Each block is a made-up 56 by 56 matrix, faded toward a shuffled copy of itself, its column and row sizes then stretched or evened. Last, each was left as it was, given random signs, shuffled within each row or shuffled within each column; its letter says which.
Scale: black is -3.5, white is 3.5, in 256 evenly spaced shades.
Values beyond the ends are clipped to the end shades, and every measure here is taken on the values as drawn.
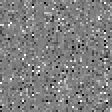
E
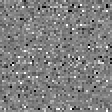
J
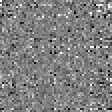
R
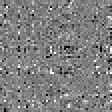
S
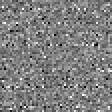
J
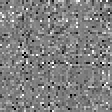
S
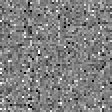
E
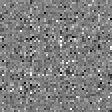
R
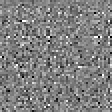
S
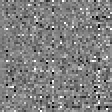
R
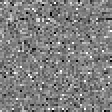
J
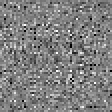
S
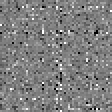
R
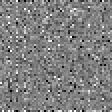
R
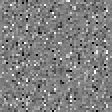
E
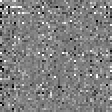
R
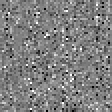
E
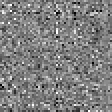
S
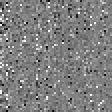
E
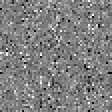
E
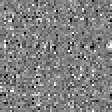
S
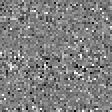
J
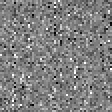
E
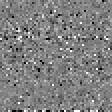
J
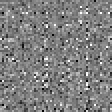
S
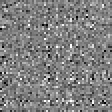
R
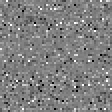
J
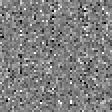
E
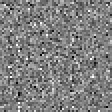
E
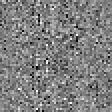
E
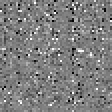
R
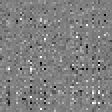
S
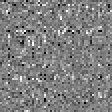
S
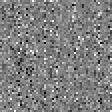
E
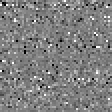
J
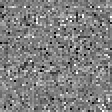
J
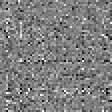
R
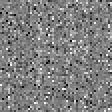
E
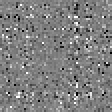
R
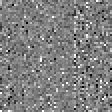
E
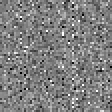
E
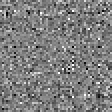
R
